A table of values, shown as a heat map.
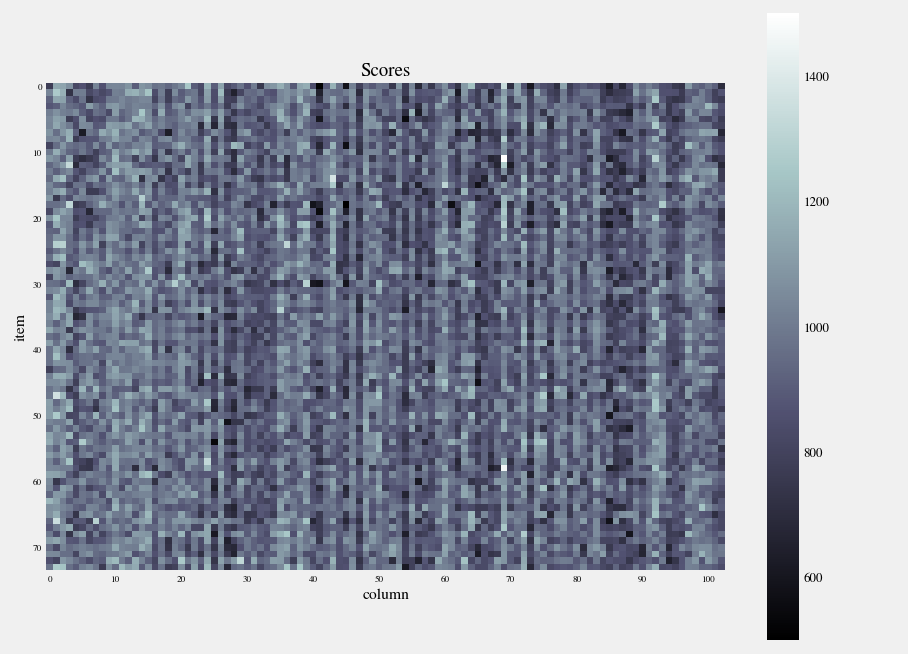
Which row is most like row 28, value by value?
40
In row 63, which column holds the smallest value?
85
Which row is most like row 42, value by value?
62
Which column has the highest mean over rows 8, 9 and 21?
69
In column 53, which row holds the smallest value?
18
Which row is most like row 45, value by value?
71
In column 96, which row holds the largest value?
14
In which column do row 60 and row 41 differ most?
1
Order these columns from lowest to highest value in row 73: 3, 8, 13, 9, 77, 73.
73, 8, 77, 3, 9, 13
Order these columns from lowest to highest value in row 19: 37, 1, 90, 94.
94, 37, 90, 1
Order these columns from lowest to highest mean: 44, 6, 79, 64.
79, 44, 6, 64
